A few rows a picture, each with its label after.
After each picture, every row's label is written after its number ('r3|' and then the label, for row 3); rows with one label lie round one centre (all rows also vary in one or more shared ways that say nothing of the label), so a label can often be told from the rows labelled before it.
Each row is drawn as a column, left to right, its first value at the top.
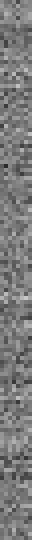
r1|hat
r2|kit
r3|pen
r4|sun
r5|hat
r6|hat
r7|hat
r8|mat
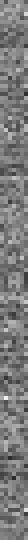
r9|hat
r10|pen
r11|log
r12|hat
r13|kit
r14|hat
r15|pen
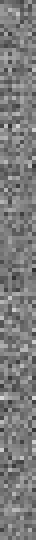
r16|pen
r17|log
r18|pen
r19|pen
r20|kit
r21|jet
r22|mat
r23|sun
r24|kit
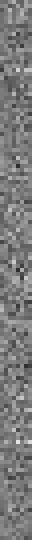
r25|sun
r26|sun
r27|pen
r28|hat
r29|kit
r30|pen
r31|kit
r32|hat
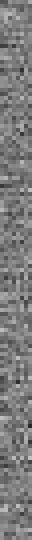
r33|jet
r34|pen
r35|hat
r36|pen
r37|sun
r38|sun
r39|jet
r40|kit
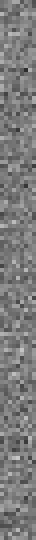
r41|mat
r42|mat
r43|mat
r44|log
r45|log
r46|mat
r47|mat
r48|hat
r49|kit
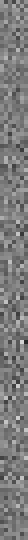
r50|hat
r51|log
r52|jet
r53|mat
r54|sun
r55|log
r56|pen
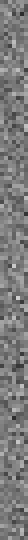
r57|kit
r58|pen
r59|pen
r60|log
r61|hat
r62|sun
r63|hat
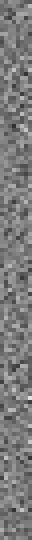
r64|sun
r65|log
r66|hat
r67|kit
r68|log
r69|kit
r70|hat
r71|hat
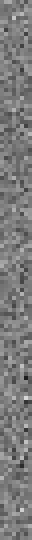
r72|log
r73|log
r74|pen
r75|jet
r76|hat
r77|pen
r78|pen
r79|log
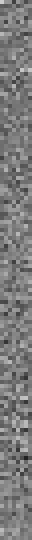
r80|sun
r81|jet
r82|log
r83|sun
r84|jet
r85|pen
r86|jet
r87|hat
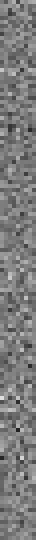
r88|hat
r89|hat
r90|jet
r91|pen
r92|jet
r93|mat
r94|hat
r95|kit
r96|kit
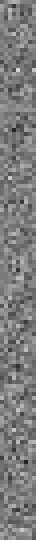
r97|jet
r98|sun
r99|pen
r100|log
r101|kit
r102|jet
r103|jet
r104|sun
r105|kit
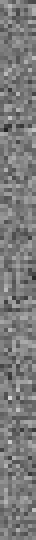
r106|log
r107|mat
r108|pen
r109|log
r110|jet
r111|pen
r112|log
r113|log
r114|pen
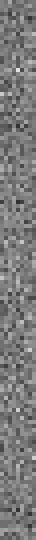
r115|jet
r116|log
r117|hat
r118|hat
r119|kit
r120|log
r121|mat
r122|mat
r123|log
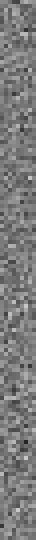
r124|mat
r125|pen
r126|sun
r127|kit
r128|jet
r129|log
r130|log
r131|kit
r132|hat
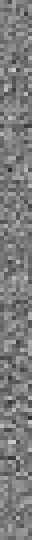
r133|mat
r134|mat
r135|sun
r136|kit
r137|jet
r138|mat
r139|jet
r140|pen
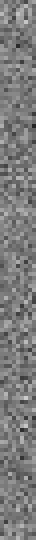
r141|kit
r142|log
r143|jet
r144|hat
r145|pen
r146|jet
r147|log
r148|pen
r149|pen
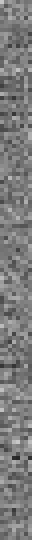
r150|kit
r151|log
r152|pen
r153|sun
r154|hat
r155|pen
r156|hat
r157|sun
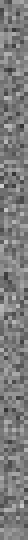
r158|sun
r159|log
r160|jet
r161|log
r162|log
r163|mat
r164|kit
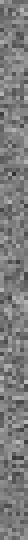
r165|hat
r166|hat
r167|sun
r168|hat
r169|sun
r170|pen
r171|log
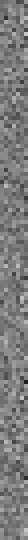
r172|jet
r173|hat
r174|pen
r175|log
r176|jet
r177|pen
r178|sun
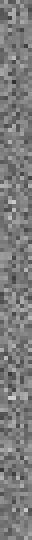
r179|jet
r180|hat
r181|hat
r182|pen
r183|log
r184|hat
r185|pen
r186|sun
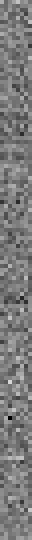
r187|pen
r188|jet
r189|pen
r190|kit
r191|pen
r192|kit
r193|jet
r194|pen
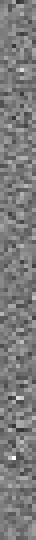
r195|kit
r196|kit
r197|sun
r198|pen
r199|jet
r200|kit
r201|jet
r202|jet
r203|sun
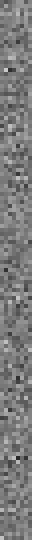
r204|pen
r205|kit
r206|sun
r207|kit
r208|mat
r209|kit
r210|jet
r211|mat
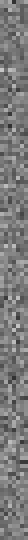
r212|kit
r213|kit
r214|pen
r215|sun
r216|jet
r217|jet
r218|kit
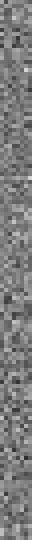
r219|sun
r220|jet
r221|kit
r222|log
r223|sun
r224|pen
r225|hat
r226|pen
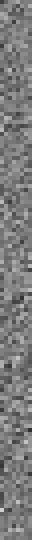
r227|jet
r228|mat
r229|sun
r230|jet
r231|pen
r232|sun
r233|mat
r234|hat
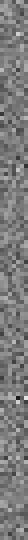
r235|pen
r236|mat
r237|pen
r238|hat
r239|mat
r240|sun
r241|log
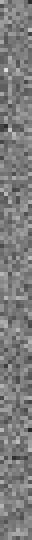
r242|pen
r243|pen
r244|hat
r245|mat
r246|sun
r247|mat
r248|jet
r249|jet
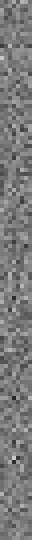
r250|pen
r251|hat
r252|mat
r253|kit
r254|sun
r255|mat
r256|hat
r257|hat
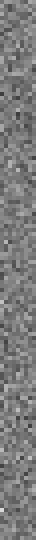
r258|pen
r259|hat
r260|sun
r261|sun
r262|kit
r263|log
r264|pen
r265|pen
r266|mat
